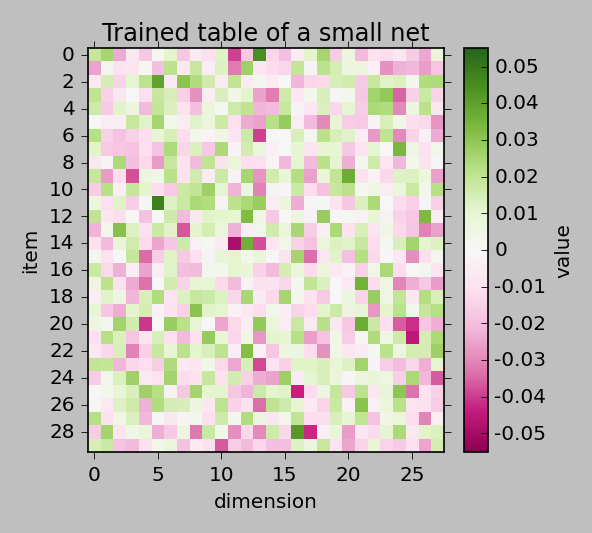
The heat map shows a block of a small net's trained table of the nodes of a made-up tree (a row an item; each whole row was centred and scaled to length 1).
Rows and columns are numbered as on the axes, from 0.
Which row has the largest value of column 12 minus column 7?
12
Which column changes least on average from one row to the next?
19
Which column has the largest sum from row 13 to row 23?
21
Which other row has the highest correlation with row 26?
5
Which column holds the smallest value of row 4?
24
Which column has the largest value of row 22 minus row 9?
27
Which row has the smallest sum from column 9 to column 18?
29
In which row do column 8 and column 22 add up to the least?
28
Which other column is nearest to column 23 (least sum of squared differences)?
15
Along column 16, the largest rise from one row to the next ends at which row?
26
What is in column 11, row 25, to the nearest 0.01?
-0.02
